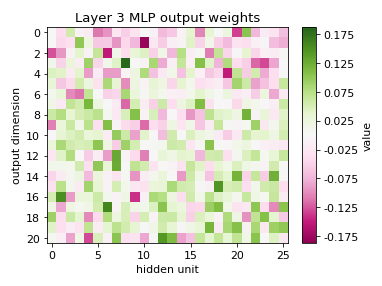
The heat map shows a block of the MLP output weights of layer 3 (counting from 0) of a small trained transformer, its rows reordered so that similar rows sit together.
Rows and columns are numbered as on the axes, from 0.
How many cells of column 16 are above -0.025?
14
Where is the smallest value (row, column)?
1, 10
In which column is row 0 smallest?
20
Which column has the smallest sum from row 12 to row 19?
9
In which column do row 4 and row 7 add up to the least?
19
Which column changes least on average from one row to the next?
13
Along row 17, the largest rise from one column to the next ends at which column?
25
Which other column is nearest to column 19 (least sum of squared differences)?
11
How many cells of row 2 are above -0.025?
17
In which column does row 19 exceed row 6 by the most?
24
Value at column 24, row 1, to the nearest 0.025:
-0.075
